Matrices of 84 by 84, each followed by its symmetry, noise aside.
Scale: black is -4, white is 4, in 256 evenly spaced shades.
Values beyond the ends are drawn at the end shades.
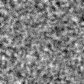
antisymmetric.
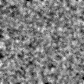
no symmetry.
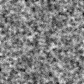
same after a half turn.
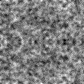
mirrored top to bottom.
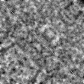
symmetric across the other diagonal.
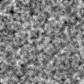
symmetric.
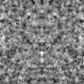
mirrored left to right.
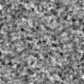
same after a half turn.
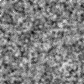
symmetric.
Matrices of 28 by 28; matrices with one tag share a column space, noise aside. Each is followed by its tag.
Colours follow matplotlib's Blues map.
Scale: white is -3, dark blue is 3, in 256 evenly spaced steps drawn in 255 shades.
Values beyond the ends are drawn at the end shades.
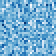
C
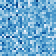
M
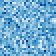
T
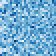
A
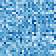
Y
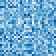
M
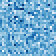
Y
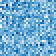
Y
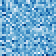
A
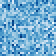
C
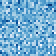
C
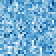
C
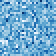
T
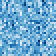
C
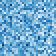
Y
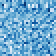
C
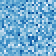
Y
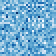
Y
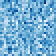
C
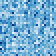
M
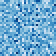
A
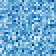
Y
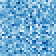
M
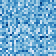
M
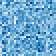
M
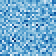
A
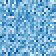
A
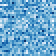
Y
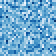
T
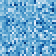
C
